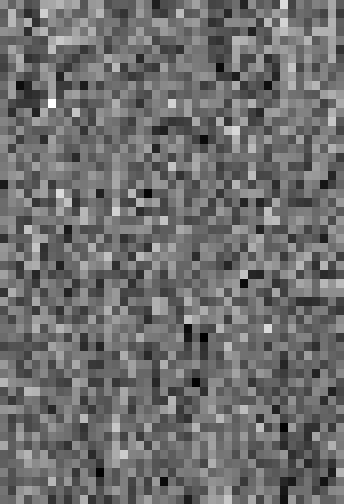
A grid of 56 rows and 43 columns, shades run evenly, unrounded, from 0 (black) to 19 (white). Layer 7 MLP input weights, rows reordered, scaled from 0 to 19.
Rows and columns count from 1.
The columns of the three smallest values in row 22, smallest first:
19, 13, 28
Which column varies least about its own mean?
14
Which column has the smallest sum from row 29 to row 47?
36
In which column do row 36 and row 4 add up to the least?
32
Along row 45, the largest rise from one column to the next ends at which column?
22
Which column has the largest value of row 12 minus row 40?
7
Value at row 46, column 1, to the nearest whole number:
11
